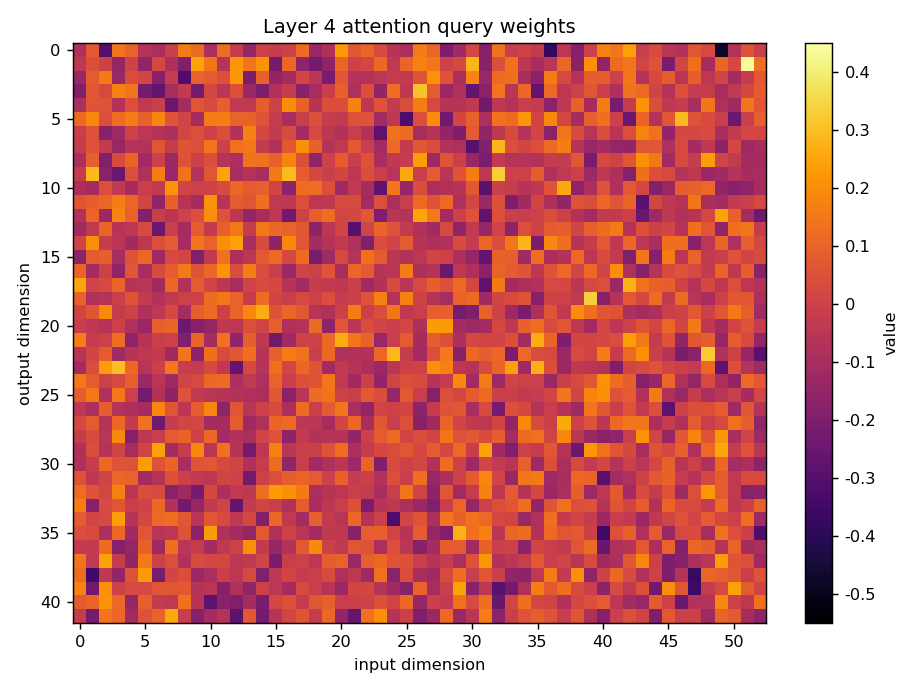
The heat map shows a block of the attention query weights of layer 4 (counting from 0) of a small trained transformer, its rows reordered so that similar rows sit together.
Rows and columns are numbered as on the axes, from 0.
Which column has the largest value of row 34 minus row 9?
3
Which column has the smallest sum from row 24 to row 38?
27
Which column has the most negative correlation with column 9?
38
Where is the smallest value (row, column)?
0, 49
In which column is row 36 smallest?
40
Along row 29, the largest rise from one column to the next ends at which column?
39
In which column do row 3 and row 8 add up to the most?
26
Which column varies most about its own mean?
31
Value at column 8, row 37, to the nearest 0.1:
-0.1
